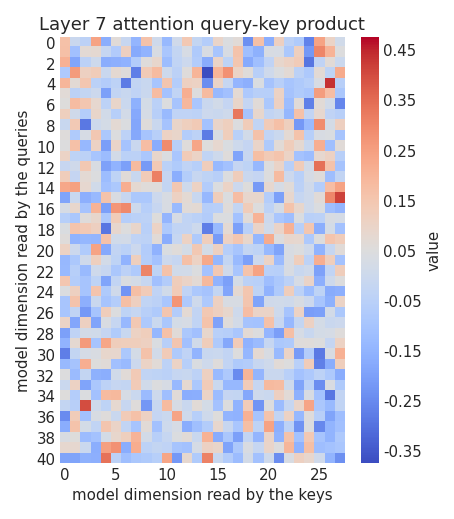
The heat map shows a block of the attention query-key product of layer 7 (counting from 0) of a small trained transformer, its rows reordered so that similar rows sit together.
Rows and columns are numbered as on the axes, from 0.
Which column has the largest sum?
22
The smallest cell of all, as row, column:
3, 14
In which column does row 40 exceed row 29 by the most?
10
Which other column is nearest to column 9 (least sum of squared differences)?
21
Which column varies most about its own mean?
25
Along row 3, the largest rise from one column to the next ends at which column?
15
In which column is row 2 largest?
0
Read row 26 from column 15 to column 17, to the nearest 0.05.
0.1 0.1 0
